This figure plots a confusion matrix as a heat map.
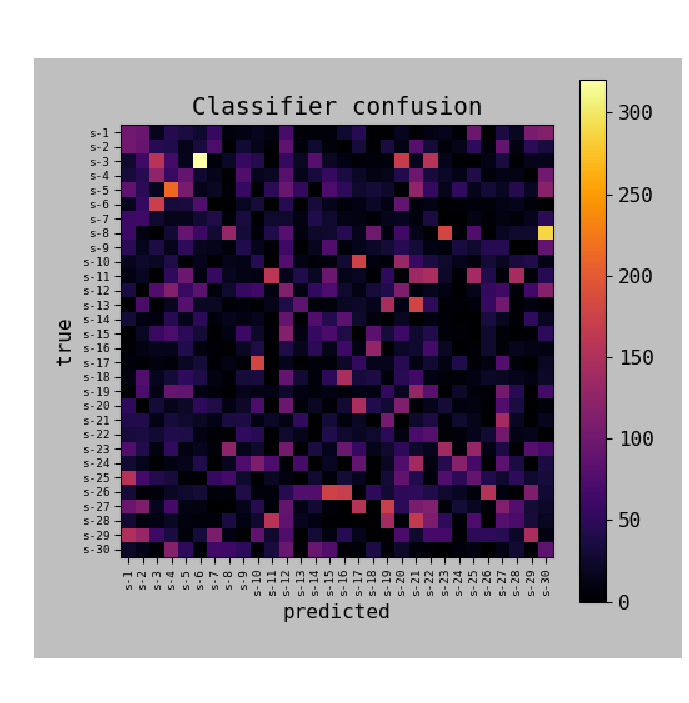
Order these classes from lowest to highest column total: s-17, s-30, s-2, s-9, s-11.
s-11, s-9, s-17, s-2, s-30
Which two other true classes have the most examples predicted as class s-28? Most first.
s-11, s-27
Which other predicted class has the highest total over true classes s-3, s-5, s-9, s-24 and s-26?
s-6
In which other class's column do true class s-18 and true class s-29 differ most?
s-1
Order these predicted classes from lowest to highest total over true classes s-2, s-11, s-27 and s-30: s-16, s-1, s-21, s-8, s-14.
s-16, s-8, s-14, s-1, s-21
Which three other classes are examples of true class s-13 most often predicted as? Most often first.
s-21, s-19, s-27
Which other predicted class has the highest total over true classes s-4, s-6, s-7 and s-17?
s-3
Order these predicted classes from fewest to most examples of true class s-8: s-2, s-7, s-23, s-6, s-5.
s-2, s-7, s-6, s-5, s-23
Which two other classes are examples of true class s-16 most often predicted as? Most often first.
s-18, s-22
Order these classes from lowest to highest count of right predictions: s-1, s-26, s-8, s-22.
s-22, s-1, s-8, s-26
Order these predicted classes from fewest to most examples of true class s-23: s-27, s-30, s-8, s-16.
s-27, s-30, s-16, s-8
